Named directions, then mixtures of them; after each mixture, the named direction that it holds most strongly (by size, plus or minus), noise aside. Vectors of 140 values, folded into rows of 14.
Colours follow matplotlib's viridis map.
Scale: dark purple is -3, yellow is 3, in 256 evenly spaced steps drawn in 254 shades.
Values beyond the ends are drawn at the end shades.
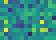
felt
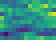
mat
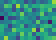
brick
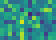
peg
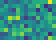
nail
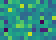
felt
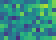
brick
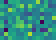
felt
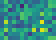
felt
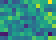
nail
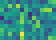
peg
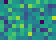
felt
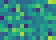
nail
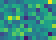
nail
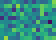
brick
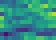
mat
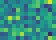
nail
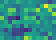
nail
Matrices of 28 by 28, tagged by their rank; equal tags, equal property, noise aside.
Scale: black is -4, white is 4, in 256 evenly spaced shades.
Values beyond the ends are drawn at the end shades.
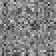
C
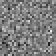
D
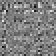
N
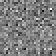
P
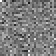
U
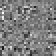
P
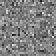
D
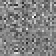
C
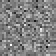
U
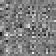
N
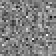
C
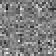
U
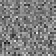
D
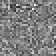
C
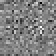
N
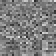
N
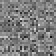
N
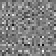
N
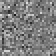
C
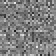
D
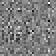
N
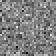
D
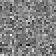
U
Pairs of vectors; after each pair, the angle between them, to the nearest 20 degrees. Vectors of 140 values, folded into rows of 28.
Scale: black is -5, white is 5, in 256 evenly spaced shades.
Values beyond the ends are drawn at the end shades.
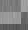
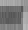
120 degrees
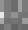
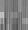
40 degrees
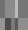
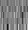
80 degrees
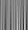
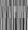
60 degrees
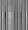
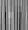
40 degrees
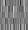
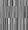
80 degrees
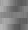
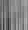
120 degrees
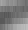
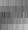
20 degrees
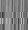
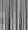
120 degrees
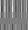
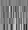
80 degrees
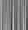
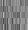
100 degrees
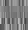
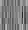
60 degrees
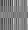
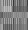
140 degrees
